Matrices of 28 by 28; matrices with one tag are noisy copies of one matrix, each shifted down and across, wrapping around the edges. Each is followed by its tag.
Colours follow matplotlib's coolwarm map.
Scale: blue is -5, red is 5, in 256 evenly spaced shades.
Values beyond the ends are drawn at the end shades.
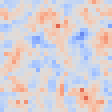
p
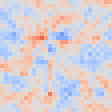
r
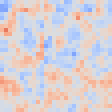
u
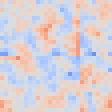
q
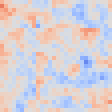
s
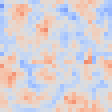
p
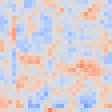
u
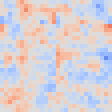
s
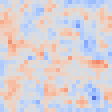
s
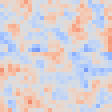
q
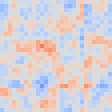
u
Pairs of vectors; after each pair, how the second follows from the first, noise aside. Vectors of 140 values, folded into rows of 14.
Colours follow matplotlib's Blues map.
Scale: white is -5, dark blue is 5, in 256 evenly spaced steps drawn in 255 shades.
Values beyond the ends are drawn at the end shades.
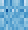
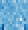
reversed, negated, partly zeroed.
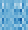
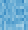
wrapped around, shrunk.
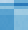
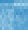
negated, shrunk.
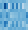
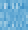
negated, shrunk.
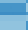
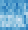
wrapped around, negated.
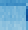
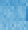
shrunk.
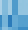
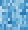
sign-scrambled.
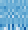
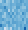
partly zeroed.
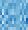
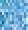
sign-scrambled.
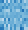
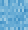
reversed, negated, shrunk.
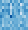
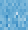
reversed, negated, shrunk.
